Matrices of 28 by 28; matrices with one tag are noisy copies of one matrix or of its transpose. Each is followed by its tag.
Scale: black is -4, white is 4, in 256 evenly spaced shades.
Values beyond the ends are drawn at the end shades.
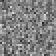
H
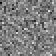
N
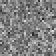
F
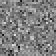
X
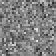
X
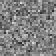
N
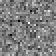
F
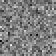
F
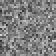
F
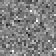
N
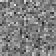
H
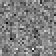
F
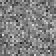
X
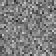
X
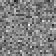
X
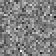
X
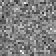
X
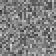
F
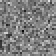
F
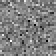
H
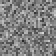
N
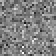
X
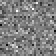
X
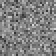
X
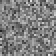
N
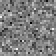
F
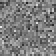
H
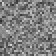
X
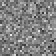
X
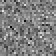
N
